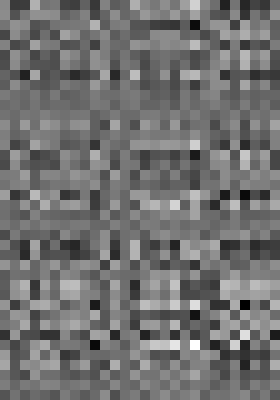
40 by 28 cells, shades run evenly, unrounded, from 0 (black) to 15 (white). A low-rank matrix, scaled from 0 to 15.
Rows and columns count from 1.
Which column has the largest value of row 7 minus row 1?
25
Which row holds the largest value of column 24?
35
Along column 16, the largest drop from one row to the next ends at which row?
36
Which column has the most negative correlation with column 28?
22
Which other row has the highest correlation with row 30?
29
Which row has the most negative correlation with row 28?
10
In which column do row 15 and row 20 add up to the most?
20
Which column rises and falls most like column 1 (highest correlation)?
6
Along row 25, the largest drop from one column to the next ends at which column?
23
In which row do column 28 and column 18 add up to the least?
34
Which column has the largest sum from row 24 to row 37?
18
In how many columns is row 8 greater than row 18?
8
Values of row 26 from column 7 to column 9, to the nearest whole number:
5 3 4
